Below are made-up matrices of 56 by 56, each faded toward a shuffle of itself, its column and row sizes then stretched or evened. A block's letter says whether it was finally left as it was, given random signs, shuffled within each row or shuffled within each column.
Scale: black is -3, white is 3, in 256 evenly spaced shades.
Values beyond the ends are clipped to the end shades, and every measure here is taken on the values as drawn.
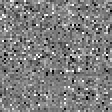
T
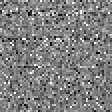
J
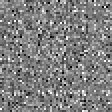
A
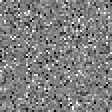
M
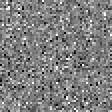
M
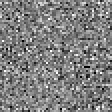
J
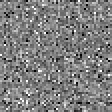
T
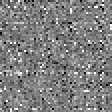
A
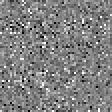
T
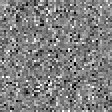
A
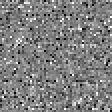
J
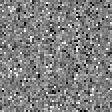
M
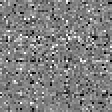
A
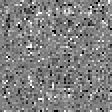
A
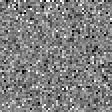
J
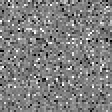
T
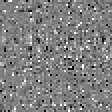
A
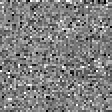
J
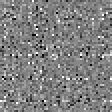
T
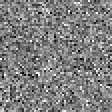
J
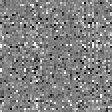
T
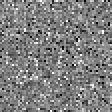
J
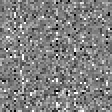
T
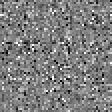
T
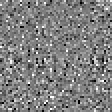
A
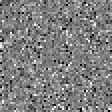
T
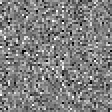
M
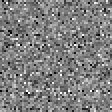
J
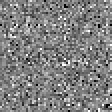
T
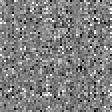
A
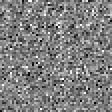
J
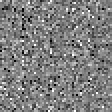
T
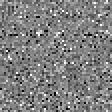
J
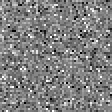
J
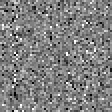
M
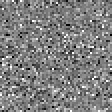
J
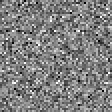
J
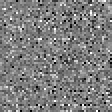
T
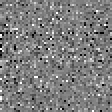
T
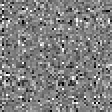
A
